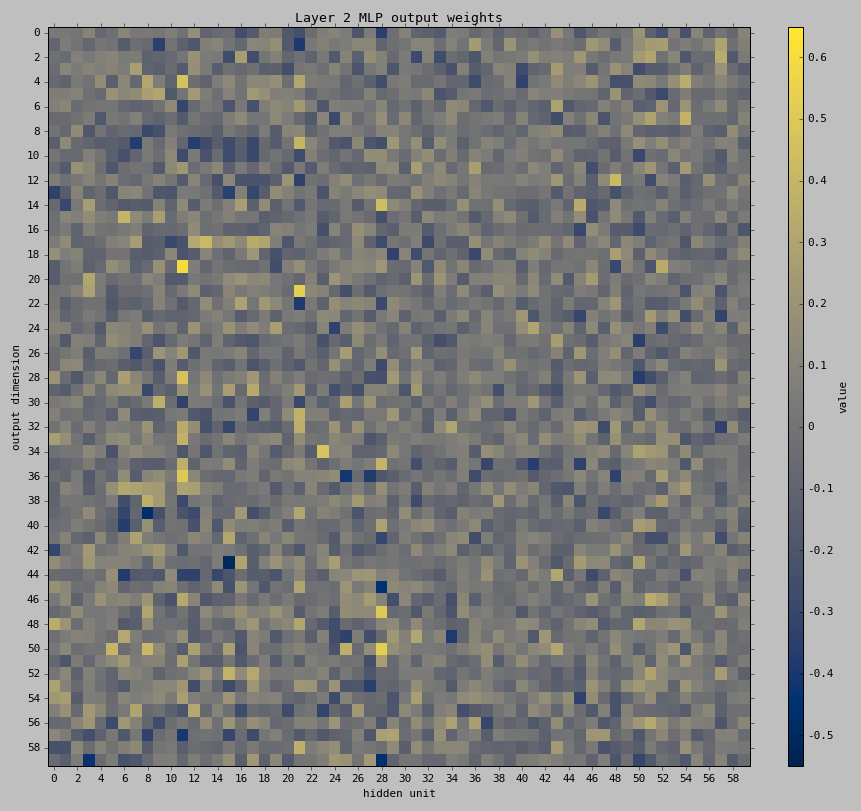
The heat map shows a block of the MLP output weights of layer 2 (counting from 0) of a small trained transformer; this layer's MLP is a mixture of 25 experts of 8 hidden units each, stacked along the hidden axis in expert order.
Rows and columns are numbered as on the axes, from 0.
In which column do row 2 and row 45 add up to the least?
15
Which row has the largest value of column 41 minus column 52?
24
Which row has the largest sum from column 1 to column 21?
5
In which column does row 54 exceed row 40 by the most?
6
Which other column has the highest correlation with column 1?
0
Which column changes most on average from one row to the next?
11
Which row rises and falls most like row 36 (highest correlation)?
4
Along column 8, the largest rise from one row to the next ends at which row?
40
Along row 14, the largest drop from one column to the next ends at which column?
46
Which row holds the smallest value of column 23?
55
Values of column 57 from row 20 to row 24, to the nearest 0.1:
0.1 -0.2 -0.1 -0.3 0.1
